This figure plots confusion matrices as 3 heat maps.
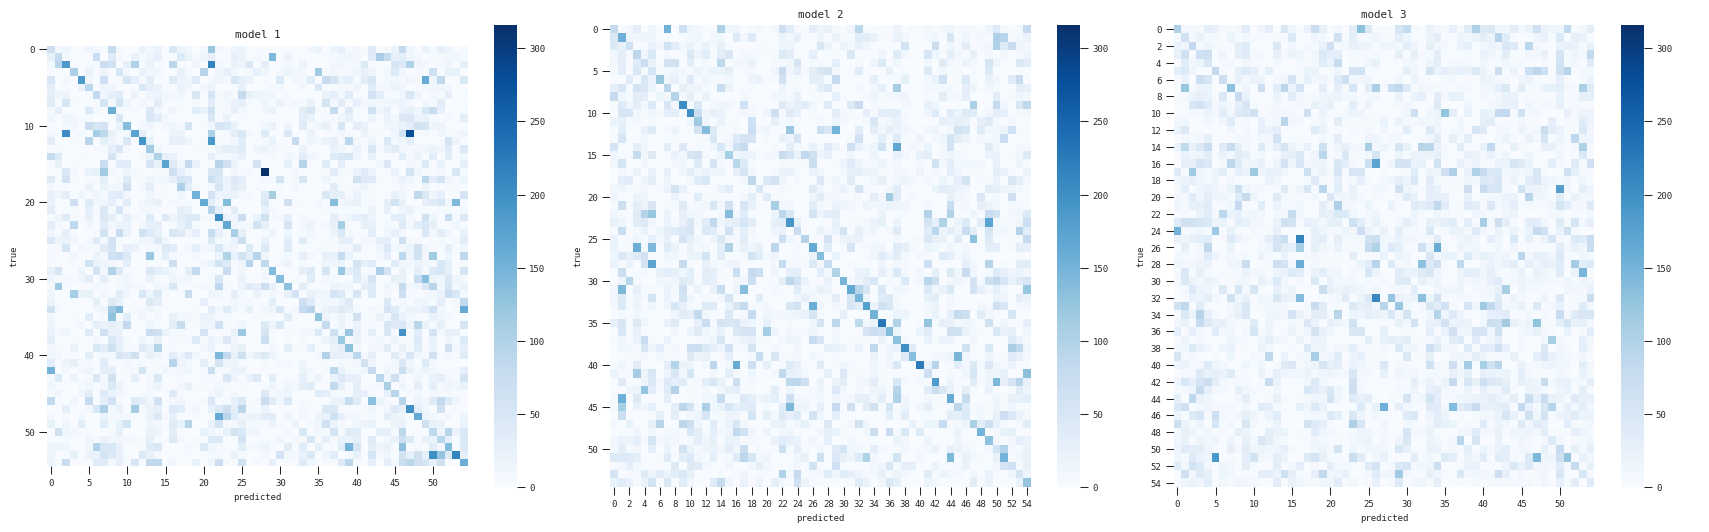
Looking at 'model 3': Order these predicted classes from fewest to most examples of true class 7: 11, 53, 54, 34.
34, 54, 11, 53
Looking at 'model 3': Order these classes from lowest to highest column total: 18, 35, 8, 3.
35, 8, 18, 3
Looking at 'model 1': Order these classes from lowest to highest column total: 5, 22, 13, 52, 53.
53, 5, 52, 13, 22
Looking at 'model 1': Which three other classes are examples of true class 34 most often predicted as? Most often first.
54, 9, 8
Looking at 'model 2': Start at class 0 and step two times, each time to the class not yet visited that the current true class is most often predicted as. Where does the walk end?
37
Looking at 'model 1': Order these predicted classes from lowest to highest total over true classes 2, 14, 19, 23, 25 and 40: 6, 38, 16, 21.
6, 16, 38, 21
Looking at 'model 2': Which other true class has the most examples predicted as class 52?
38
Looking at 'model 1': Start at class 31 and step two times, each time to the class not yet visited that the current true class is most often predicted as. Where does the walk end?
29
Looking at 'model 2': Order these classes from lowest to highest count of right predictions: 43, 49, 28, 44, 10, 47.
43, 28, 47, 49, 44, 10
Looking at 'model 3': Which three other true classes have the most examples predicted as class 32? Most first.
28, 14, 26
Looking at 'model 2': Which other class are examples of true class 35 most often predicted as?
41
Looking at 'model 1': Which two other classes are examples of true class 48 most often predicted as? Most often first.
22, 23
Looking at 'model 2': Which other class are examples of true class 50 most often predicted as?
51
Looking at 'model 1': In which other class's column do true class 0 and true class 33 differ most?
21
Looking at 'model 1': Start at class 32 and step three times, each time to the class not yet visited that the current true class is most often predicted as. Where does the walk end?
8
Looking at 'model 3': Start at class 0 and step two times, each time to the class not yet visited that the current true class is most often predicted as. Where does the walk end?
5
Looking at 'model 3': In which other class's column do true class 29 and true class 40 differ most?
53
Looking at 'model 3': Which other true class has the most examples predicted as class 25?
14
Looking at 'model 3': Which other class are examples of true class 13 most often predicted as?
52
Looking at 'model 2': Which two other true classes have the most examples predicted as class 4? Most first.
43, 22
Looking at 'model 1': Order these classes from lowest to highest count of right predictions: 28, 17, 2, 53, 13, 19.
17, 28, 13, 19, 2, 53
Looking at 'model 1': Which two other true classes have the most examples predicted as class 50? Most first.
53, 27
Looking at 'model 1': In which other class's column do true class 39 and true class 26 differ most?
14
